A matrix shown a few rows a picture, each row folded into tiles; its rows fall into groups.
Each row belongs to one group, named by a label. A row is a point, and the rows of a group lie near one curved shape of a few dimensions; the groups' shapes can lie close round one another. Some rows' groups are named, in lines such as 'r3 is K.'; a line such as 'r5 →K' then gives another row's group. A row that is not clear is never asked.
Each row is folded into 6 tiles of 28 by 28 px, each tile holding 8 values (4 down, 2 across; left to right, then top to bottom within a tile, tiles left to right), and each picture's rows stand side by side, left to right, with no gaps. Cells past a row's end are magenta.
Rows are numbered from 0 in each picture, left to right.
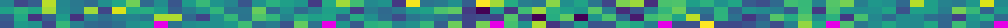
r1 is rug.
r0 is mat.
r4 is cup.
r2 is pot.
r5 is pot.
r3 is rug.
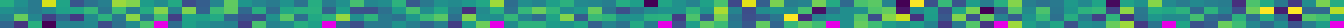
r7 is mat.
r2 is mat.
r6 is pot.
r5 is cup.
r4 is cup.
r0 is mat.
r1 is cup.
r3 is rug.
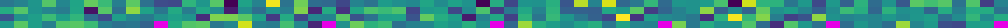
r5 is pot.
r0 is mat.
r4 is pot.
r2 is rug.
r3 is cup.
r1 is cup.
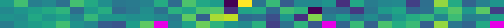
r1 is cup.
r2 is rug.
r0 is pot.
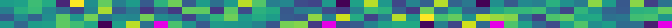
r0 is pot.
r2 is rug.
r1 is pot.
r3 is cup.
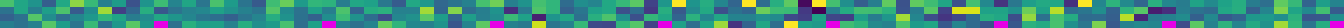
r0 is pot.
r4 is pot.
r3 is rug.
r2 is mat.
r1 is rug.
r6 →cup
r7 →rug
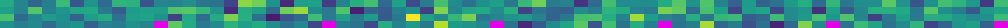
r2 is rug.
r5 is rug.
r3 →rug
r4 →cup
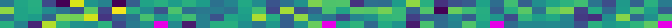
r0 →mat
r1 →mat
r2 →cup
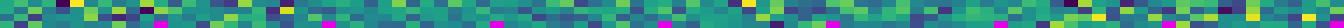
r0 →pot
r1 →mat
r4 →pot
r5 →cup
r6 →mat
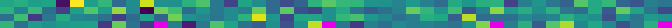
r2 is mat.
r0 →pot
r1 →mat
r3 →mat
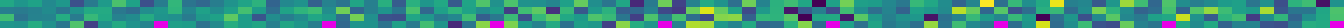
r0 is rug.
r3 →pot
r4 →rug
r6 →rug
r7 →rug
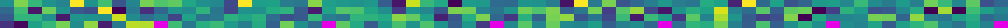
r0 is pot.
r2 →mat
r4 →cup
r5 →mat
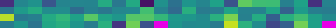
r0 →rug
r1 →pot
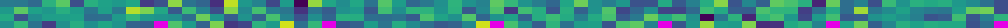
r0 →cup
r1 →pot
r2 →mat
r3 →pot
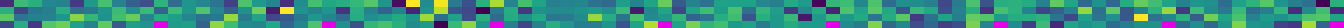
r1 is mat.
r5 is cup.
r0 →rug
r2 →pot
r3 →mat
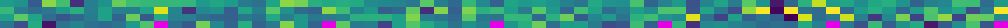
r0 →mat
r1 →rug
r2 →mat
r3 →cup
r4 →mat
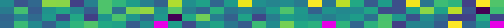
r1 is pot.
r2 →pot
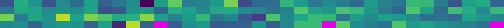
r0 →rug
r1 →cup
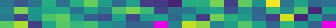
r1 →cup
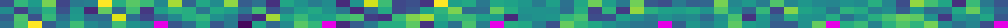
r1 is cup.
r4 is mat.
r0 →cup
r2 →rug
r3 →mat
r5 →mat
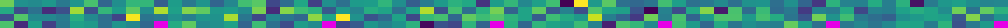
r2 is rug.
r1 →cup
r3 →pot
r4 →pot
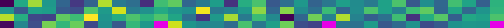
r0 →rug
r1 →pot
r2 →rug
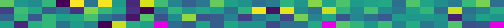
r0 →pot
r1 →mat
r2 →pot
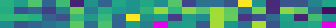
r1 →cup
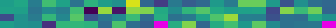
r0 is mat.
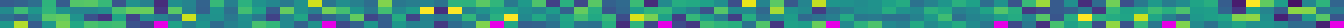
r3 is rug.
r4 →pot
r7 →mat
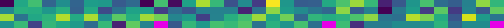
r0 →rug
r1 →rug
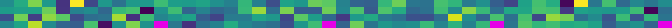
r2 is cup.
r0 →cup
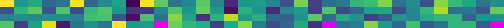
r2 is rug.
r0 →pot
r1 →cup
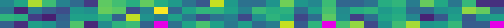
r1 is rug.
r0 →rug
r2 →cup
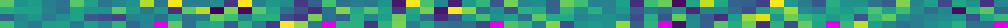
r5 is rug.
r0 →pot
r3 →pot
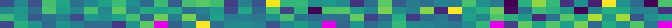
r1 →cup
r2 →mat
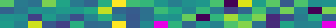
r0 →rug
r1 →pot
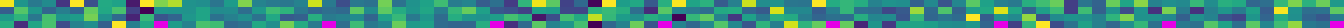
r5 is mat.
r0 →pot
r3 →rug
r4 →pot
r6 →cup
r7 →rug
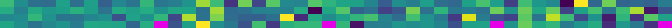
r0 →pot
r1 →cup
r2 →mat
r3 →cup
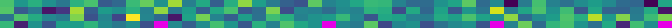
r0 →mat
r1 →pot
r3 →rug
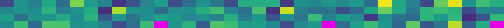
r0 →mat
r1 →mat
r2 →rug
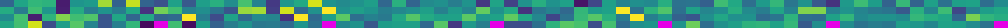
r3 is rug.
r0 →cup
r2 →rug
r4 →cup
